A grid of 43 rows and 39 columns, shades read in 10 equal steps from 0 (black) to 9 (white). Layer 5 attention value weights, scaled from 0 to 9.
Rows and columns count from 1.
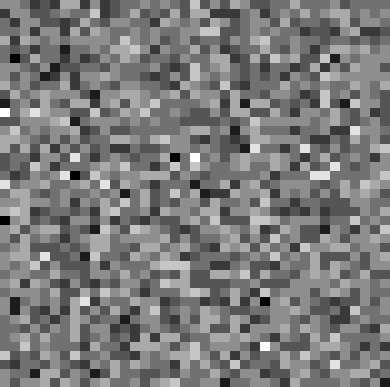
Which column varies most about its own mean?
27
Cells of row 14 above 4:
19
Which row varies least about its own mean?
5
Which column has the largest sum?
3
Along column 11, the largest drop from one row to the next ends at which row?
22
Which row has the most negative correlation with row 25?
13
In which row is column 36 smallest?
26
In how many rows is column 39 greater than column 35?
18
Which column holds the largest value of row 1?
20
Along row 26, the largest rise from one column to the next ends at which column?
11
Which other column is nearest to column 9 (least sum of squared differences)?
37
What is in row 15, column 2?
7
